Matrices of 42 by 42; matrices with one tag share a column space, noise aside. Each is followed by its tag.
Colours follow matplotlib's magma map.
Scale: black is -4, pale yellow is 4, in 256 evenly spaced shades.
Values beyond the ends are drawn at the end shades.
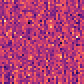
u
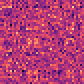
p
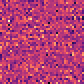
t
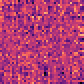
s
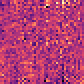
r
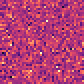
p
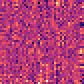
r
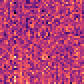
u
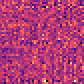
r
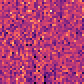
u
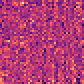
r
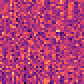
u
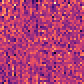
s
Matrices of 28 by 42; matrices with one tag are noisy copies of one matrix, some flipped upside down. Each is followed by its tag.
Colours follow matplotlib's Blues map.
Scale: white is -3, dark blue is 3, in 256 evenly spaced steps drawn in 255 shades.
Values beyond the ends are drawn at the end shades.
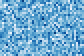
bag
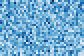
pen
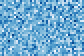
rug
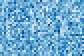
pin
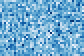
pin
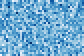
pen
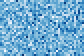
bag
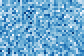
pen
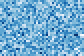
rug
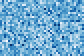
pin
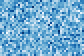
pin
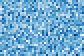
rug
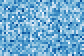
pin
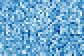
pin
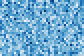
pen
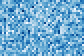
pin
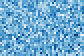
rug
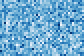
pin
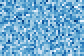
rug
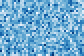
pen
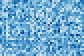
pin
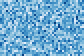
bag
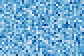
bag
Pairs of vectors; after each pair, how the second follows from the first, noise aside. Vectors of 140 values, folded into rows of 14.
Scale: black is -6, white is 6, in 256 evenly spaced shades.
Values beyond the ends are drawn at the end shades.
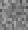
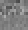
wrapped around, partly zeroed.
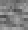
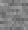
wrapped around, negated, shrunk.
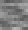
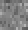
partly zeroed.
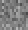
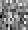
reversed, scaled up.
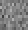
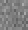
reversed, negated, shrunk.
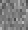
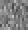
wrapped around.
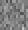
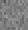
reversed, negated, shrunk.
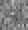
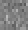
wrapped around, partly zeroed.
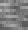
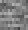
wrapped around.
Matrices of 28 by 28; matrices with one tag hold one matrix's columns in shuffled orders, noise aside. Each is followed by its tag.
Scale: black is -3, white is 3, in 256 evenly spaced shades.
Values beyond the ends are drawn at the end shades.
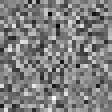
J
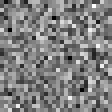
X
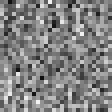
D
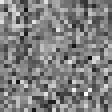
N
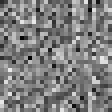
N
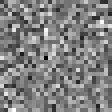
J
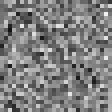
J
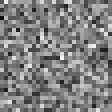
X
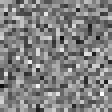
J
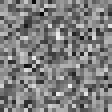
J
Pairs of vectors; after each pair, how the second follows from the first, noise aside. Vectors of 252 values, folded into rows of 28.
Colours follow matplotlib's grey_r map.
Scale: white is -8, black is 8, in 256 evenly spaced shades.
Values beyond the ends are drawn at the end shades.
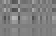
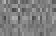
copied.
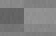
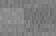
negated, shrunk.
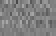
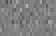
negated, partly zeroed.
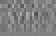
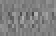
negated, partly zeroed.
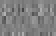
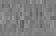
wrapped around, shrunk.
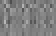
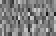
wrapped around, negated, scaled up.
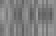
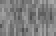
copied.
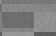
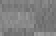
negated, shrunk.
